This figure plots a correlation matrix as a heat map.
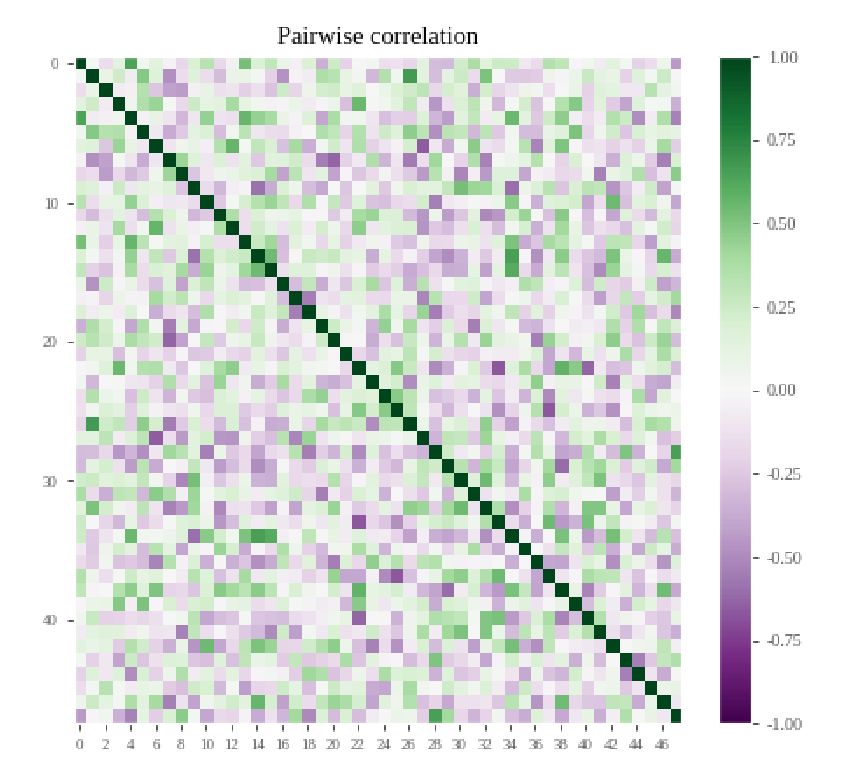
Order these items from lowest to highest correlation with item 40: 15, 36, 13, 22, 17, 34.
22, 34, 15, 17, 13, 36
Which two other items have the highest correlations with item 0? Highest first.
4, 13
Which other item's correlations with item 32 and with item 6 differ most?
27
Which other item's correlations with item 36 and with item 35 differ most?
6
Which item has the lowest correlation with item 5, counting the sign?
28
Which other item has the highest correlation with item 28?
47
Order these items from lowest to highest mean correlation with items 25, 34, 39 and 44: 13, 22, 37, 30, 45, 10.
37, 30, 45, 13, 10, 22
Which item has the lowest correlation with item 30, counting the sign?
8
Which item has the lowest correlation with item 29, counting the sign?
38
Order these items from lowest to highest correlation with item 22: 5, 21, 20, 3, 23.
21, 20, 23, 5, 3
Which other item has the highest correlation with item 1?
26
